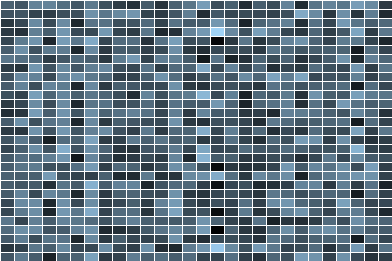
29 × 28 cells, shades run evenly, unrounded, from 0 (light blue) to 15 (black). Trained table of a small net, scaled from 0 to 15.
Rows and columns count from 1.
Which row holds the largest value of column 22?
20
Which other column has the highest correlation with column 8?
19
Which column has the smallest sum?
7
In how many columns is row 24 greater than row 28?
12
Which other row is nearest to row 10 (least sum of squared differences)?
22
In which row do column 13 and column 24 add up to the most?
28
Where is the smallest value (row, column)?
4, 16
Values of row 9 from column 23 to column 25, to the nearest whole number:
10 9 9
